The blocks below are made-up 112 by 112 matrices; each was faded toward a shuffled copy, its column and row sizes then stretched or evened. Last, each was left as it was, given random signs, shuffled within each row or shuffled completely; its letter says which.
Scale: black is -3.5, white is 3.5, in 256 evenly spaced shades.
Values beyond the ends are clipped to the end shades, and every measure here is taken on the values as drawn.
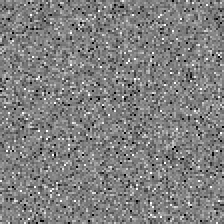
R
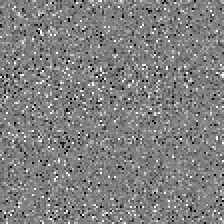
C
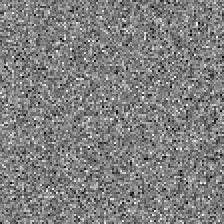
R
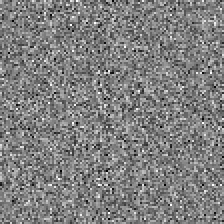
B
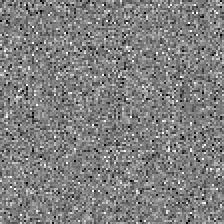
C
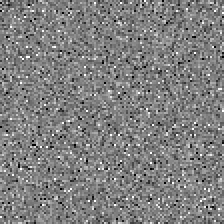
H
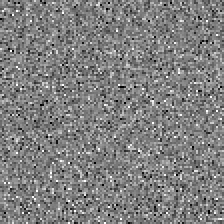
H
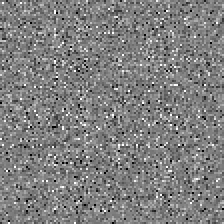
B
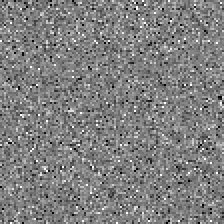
H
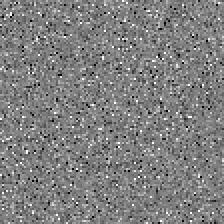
R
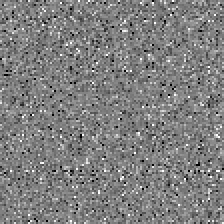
B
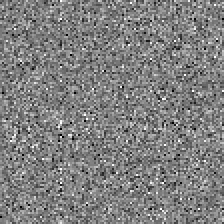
B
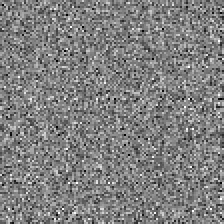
B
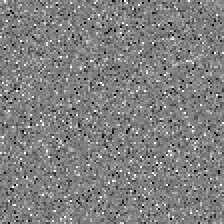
R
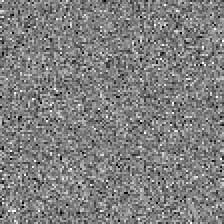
B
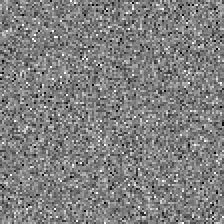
R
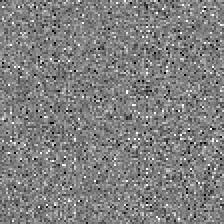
C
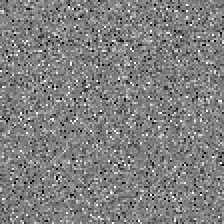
H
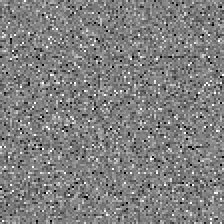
H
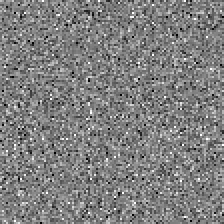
B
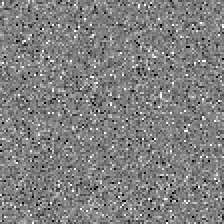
B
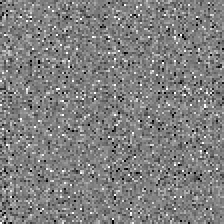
C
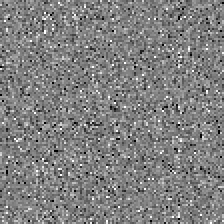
B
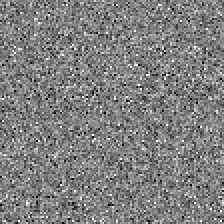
H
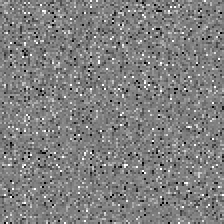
C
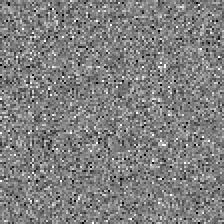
C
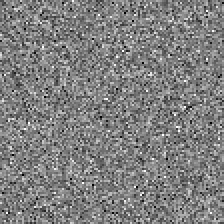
R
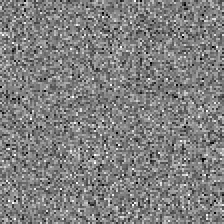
C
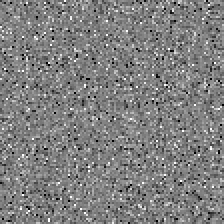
C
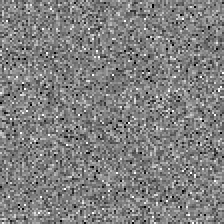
R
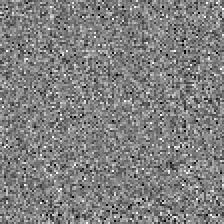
B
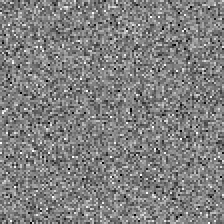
R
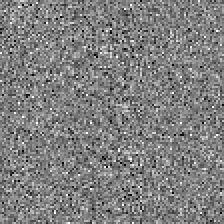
C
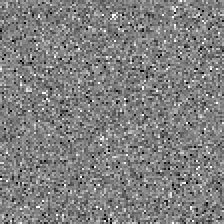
H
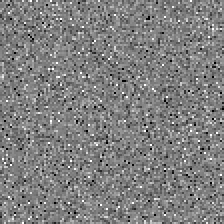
R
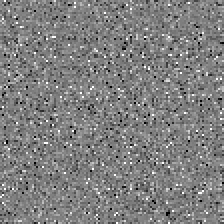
C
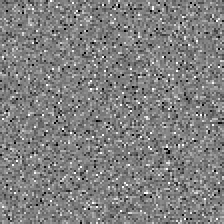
R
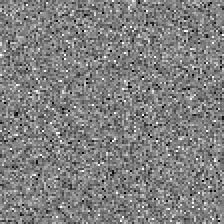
R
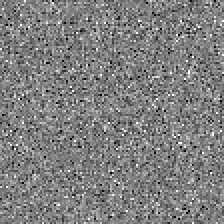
H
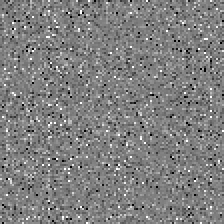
C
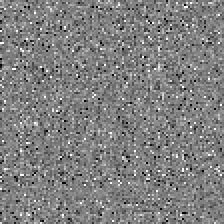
C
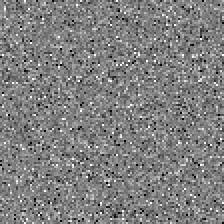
H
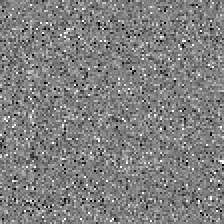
B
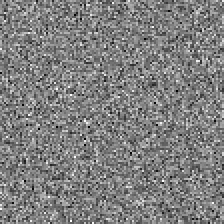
R
